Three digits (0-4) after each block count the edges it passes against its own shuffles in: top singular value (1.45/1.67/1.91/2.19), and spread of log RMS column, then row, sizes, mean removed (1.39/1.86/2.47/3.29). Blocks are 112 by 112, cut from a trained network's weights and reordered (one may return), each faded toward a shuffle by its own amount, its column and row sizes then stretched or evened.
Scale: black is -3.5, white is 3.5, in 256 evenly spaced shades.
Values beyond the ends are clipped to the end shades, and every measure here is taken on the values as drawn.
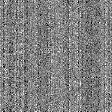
4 3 2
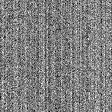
4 1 0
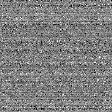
3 1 3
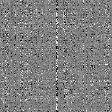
1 4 2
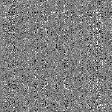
1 4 2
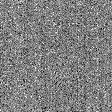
0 1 0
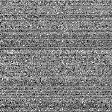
4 1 1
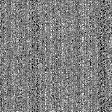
3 3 1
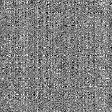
3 1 3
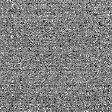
1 2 1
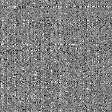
2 1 3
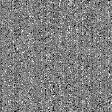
1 3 0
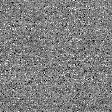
0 1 1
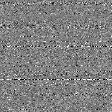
2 1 4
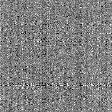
2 1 3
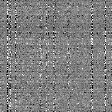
3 4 1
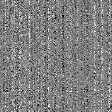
3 4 1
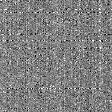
2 1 3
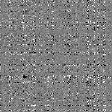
0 4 4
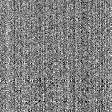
4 0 2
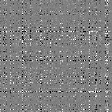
2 4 4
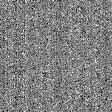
1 1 0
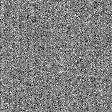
0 0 1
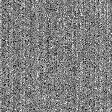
2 1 0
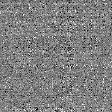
1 3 1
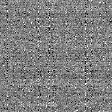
2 3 0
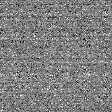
1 1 1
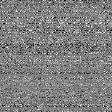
1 0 4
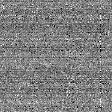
3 2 2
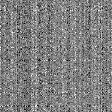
4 2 3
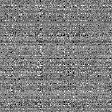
4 3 3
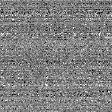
3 2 3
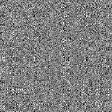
3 3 2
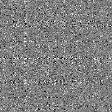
2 3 3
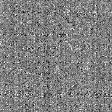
1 0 3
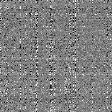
2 4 2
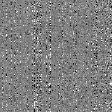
0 4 0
